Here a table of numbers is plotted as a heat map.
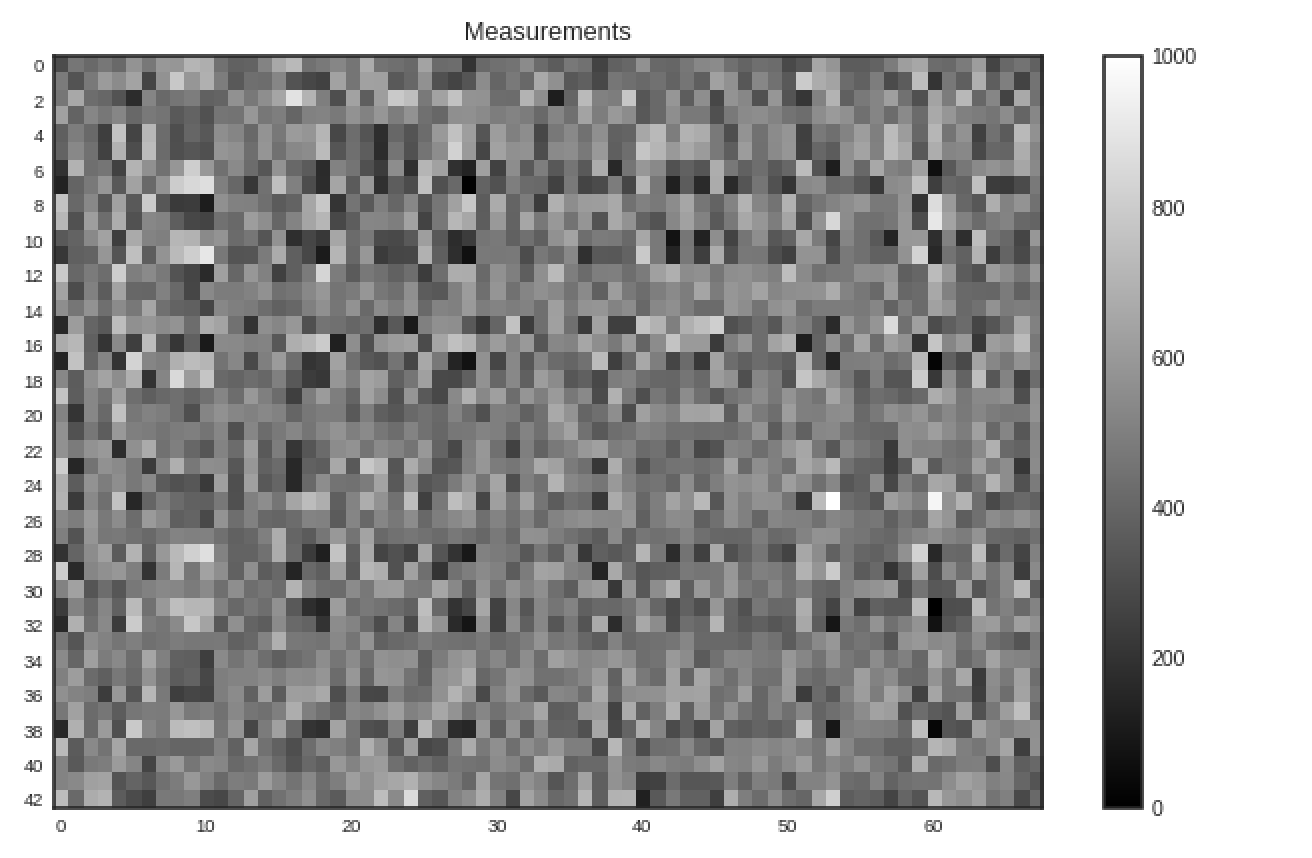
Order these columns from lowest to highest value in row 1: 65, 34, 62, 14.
62, 14, 65, 34
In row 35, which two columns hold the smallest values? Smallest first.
63, 10
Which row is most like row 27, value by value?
33
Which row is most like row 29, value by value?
23
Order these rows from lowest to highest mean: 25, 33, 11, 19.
11, 33, 19, 25
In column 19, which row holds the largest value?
28
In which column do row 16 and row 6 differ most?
60
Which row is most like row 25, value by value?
9
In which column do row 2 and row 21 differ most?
34
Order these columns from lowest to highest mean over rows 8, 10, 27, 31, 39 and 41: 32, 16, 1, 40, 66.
16, 66, 1, 40, 32
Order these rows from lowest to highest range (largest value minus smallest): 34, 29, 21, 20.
21, 34, 20, 29
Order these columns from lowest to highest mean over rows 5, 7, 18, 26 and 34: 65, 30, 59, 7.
65, 30, 7, 59
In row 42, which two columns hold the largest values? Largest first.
24, 53
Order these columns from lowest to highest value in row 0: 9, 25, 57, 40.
57, 40, 25, 9
